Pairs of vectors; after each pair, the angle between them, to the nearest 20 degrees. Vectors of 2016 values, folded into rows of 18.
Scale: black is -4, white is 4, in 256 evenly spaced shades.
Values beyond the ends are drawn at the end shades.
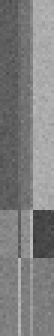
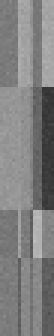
120 degrees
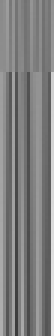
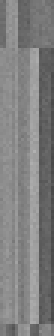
100 degrees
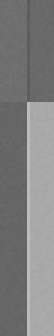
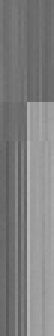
20 degrees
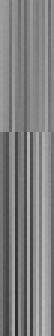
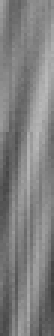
60 degrees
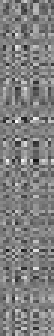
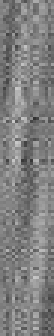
140 degrees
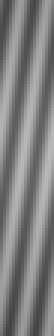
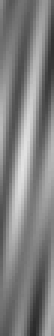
40 degrees
